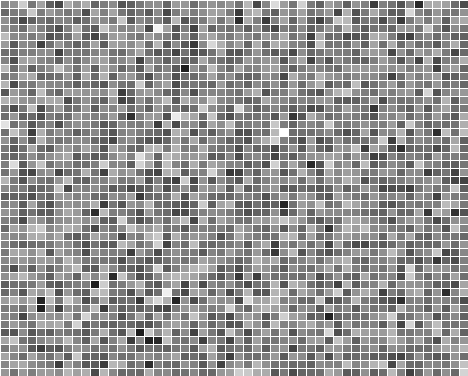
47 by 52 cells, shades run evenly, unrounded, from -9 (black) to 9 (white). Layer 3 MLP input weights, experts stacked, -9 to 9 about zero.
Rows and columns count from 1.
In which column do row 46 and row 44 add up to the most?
52
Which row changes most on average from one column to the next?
37
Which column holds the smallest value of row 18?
44
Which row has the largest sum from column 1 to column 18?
29
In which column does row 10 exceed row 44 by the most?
33
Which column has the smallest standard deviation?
25
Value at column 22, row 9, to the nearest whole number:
1
